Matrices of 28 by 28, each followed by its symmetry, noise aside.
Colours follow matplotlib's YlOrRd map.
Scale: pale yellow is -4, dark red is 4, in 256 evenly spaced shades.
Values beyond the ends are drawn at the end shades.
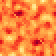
same after a half turn.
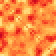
symmetric.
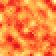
symmetric across the other diagonal.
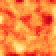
antisymmetric.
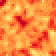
symmetric.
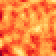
no symmetry.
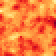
no symmetry.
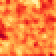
antisymmetric.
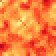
symmetric.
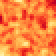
antisymmetric.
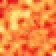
symmetric.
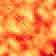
symmetric.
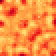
symmetric.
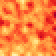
antisymmetric.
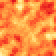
symmetric across the other diagonal.
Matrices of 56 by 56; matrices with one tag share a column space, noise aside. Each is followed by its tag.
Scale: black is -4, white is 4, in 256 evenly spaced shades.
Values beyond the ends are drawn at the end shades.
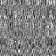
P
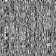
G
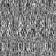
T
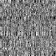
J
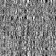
J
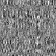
P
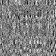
P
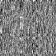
G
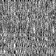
G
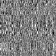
T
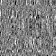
P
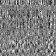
P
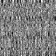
J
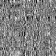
J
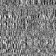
P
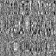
T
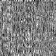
G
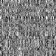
J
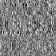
T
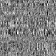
T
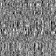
T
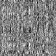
G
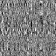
T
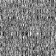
J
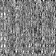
G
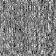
G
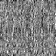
G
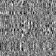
T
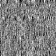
J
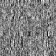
J
